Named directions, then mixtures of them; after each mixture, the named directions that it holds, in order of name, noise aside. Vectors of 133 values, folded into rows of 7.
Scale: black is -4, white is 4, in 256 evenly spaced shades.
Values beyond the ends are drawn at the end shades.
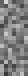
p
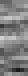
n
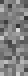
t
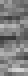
n.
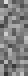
p.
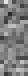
n, p.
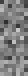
t.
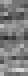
n.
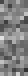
n, t.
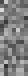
p, t.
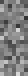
t.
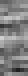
n.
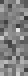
t.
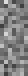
p.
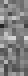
n, p.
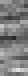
n.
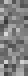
p, t.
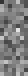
t.
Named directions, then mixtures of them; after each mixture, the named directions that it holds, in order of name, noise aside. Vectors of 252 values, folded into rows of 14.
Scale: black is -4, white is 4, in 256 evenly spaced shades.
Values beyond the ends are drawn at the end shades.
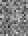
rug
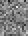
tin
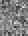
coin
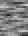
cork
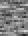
cork.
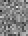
rug, tin.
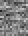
cork, rug, tin.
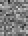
cork, tin.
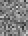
rug, tin.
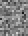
coin, cork, rug.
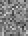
tin.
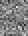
tin.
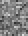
coin, cork.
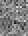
coin, rug, tin.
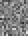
coin, rug, tin.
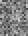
rug.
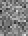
coin, rug, tin.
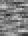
cork.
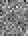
tin.
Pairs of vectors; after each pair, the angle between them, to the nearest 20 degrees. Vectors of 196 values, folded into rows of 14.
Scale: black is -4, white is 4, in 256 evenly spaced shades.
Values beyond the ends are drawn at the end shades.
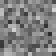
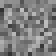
140 degrees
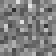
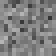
140 degrees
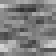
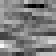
60 degrees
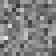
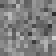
100 degrees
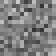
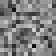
100 degrees
